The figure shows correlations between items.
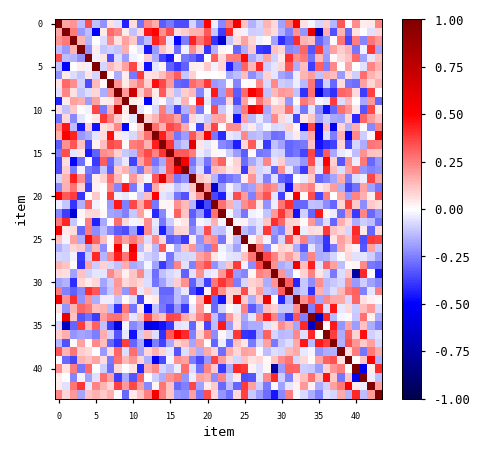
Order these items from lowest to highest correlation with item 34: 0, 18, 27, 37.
37, 0, 18, 27
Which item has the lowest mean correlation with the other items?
35
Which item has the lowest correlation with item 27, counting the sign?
3
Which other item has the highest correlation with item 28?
32
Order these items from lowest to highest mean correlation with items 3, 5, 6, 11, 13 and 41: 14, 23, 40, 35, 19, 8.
40, 23, 8, 35, 19, 14
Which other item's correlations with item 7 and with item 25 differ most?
4
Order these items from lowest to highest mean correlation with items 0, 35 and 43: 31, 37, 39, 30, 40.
30, 39, 37, 40, 31
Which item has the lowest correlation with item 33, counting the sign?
12
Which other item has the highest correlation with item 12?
1
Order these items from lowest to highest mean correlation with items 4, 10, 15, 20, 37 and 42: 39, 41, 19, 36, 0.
19, 41, 36, 0, 39
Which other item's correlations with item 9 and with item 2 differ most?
0
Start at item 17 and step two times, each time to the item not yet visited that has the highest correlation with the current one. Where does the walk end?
36
